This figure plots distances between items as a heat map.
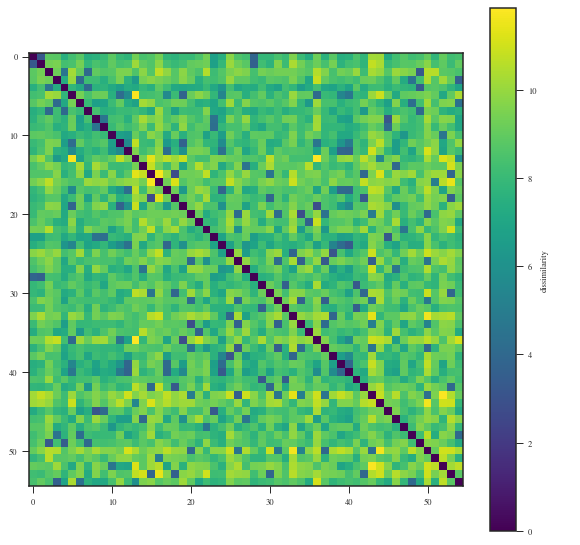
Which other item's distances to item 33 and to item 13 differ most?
25
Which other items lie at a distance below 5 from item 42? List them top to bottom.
15, 18, 30, 53
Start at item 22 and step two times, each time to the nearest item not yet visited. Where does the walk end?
10
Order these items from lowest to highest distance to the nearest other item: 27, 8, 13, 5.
8, 5, 27, 13
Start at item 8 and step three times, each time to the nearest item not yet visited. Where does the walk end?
9
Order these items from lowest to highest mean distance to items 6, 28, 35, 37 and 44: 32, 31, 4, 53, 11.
4, 31, 32, 11, 53
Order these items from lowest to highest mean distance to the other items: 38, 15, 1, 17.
38, 17, 1, 15
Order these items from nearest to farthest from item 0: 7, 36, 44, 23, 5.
23, 7, 5, 36, 44
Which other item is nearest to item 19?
36
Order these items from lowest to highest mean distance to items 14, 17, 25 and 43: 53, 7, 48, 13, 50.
7, 50, 48, 13, 53
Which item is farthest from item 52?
43
